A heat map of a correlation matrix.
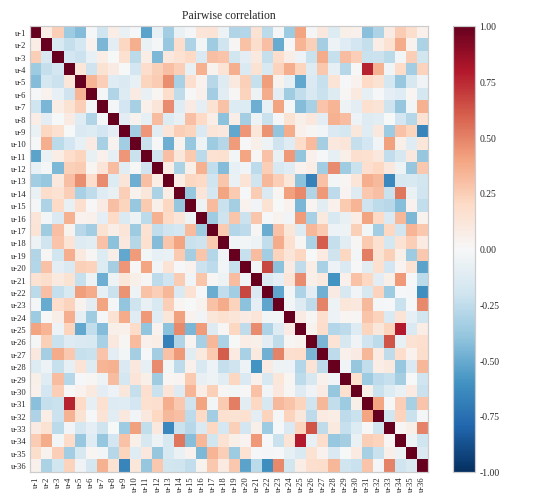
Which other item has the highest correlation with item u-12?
u-28
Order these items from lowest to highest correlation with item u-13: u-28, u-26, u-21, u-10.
u-26, u-10, u-21, u-28
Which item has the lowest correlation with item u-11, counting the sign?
u-1
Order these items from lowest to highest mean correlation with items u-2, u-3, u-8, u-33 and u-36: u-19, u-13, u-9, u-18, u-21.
u-13, u-9, u-18, u-21, u-19
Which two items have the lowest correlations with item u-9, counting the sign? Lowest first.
u-36, u-19
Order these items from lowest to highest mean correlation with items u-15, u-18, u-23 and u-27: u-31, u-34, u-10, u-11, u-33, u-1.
u-10, u-33, u-34, u-1, u-11, u-31
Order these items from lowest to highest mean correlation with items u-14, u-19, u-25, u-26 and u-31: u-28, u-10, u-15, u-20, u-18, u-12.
u-15, u-28, u-20, u-12, u-18, u-10
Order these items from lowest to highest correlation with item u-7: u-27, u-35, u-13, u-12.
u-35, u-12, u-27, u-13
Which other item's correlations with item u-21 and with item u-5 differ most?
u-25
